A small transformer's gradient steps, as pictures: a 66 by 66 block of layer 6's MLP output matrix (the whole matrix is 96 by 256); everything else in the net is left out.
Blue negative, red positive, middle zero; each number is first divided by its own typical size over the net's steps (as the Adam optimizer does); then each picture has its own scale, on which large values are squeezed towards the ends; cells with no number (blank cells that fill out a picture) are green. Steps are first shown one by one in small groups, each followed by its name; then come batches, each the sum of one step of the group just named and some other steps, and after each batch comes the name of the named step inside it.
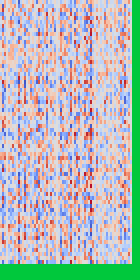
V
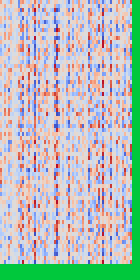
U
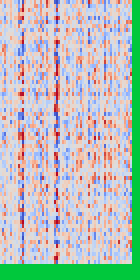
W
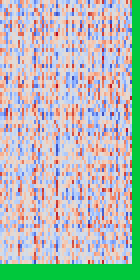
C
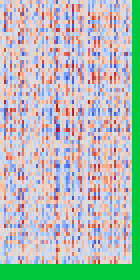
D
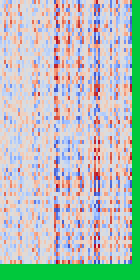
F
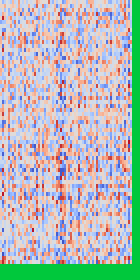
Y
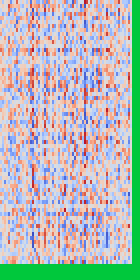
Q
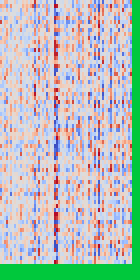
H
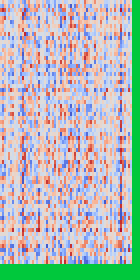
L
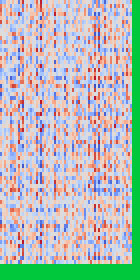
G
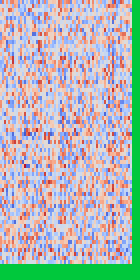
V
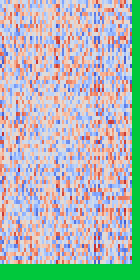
F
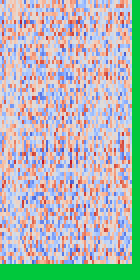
D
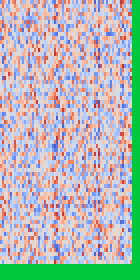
H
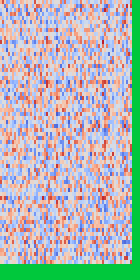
U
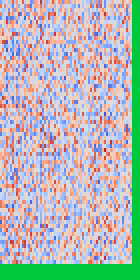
G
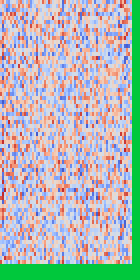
Y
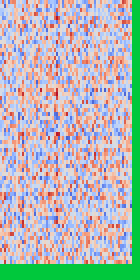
W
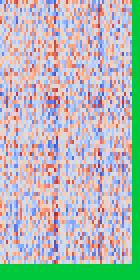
H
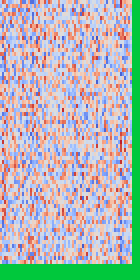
C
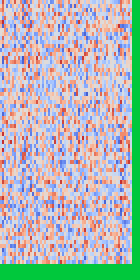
L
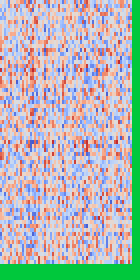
Q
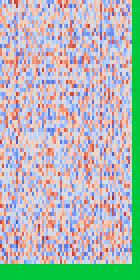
L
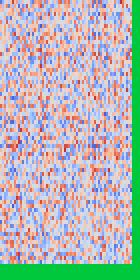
G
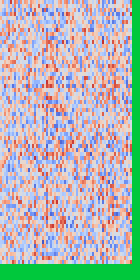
U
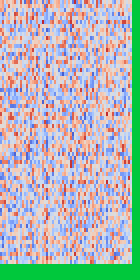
Q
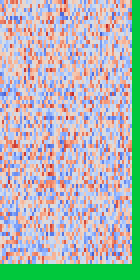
V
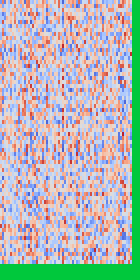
V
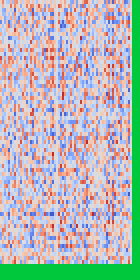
Q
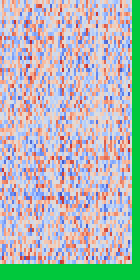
Y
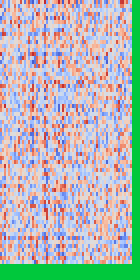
C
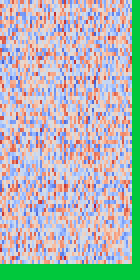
G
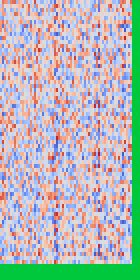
H
